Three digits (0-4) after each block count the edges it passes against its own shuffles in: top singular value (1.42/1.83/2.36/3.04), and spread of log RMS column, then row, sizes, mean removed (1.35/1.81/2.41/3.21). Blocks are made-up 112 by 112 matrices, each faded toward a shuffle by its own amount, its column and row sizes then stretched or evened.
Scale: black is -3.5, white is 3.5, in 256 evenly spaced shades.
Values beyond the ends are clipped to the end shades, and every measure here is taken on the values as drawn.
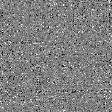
1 2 2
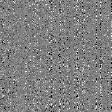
2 4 1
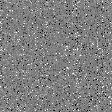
1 2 1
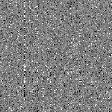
2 3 0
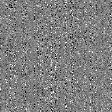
0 4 0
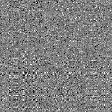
3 2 2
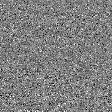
1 0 2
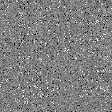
1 2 2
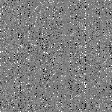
2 3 0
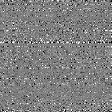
3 1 4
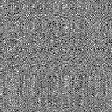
3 0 2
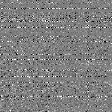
3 2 4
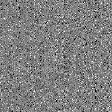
2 3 0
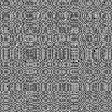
4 1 0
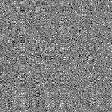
3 0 1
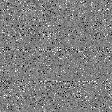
2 1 3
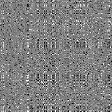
4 3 3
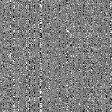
3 4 0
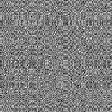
4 0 1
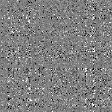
2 3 3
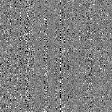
2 4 2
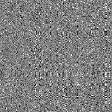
3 3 1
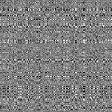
4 3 4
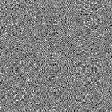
3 1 0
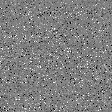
0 0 2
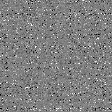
0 2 3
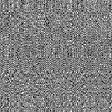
4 2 0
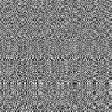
4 2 4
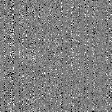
0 4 1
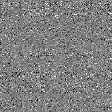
1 1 3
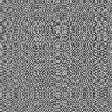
4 3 2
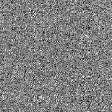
2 3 1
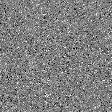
0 0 1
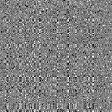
4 3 2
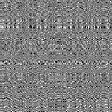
4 0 4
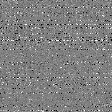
2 1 4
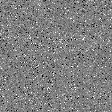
0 1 1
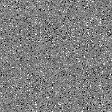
1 2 2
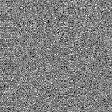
3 0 1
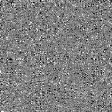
2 2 2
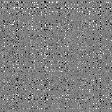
2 4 4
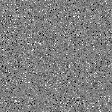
1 2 2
